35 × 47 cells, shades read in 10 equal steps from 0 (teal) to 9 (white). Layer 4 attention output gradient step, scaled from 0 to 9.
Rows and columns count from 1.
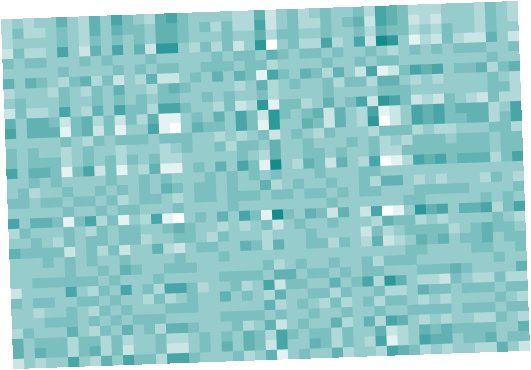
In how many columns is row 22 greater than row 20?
12
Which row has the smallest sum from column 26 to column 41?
27
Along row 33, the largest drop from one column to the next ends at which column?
25
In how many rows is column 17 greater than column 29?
13
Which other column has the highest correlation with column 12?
37
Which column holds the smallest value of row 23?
44
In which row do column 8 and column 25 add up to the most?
4
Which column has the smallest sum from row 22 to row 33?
6
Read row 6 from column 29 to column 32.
5 4 5 5
